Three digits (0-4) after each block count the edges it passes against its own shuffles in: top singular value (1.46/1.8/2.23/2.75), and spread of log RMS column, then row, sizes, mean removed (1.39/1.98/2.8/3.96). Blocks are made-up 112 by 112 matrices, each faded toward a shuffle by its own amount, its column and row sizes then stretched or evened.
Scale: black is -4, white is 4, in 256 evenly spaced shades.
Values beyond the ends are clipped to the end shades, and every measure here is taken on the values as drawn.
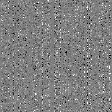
2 3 0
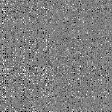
1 3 2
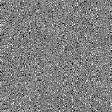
3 2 0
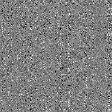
1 3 1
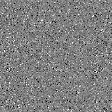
2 1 1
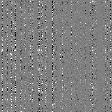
3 4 1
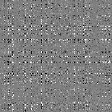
4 3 3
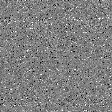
0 0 2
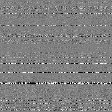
3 0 4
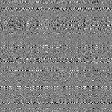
4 0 4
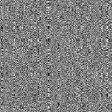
4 3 1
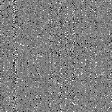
2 3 1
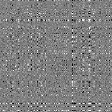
4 3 3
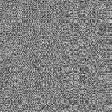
4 1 0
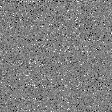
0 0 2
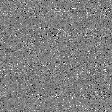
1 1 2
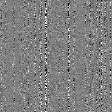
2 4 0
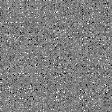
1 2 2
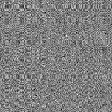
4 1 1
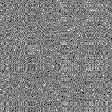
4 0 0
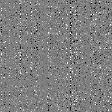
2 3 1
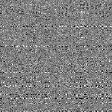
3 2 3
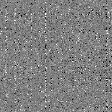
2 2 1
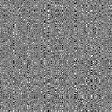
4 3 1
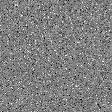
1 0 0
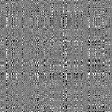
4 4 3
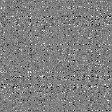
1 2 3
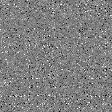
0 1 2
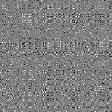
4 1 3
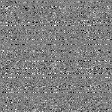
0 2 4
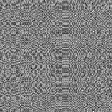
4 0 2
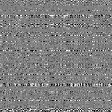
4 0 4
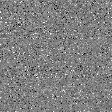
0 0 2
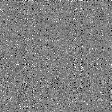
1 2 2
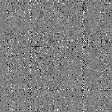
2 3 2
